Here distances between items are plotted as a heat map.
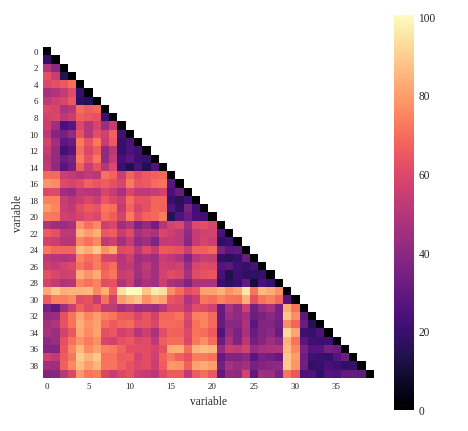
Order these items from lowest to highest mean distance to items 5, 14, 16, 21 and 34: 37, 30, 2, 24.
2, 37, 24, 30
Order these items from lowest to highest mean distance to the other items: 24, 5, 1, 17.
17, 1, 24, 5
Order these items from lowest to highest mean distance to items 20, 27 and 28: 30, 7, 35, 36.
35, 36, 7, 30
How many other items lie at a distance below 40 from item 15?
5
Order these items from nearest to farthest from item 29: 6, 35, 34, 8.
8, 6, 35, 34
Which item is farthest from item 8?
24
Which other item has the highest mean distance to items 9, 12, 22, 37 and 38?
29
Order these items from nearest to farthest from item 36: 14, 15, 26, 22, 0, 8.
0, 26, 22, 14, 8, 15
